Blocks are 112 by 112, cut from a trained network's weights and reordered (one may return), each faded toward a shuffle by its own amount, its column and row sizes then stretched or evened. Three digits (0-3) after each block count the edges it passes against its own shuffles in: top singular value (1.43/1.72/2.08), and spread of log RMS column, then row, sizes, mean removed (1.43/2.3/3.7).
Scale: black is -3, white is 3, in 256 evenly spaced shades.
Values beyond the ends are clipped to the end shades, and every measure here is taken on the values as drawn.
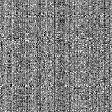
3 0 2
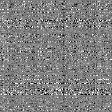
1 0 3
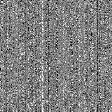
2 2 0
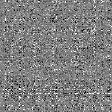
1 2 2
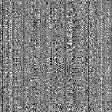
3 2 2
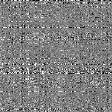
2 1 3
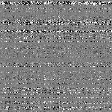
2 1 3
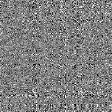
2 2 2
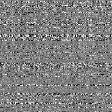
3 0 3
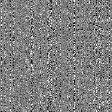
2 3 0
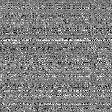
3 0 3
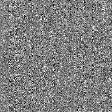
0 2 0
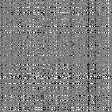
3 2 3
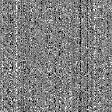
2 2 1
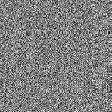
3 1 0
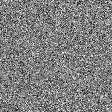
1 0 0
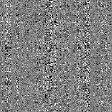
1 3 2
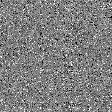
0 1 0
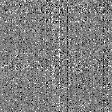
2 2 2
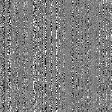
2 3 0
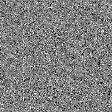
0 1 1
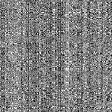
3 0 2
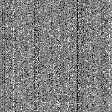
2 2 0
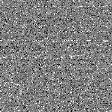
0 1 1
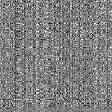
3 0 3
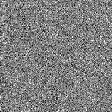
2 0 0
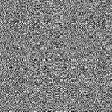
3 0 2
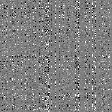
0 3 2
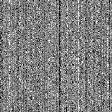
3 2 0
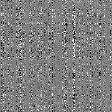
0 3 2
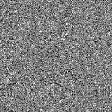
2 1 0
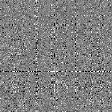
2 2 2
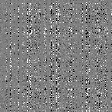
0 3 2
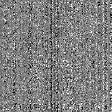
2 2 1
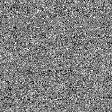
0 0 2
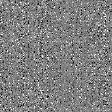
0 2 0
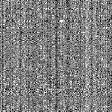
3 0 2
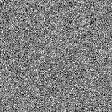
2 0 0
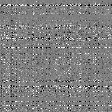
2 2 3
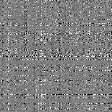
2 2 3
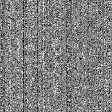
2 2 0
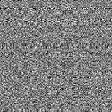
3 0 2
